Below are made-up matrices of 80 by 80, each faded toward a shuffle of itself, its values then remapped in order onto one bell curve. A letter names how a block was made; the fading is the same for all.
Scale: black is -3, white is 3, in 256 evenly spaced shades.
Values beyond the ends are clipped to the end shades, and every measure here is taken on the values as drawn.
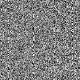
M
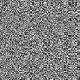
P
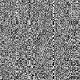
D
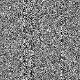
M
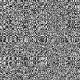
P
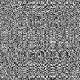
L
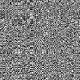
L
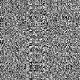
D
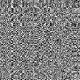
P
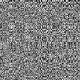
P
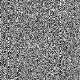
M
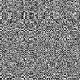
P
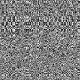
P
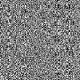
D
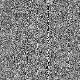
M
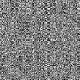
L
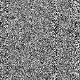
M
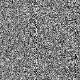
M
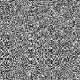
D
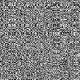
P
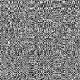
L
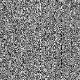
M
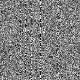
M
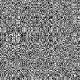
L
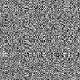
L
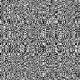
P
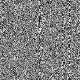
M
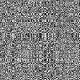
P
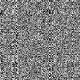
D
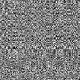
L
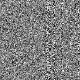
M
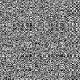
L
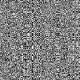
D
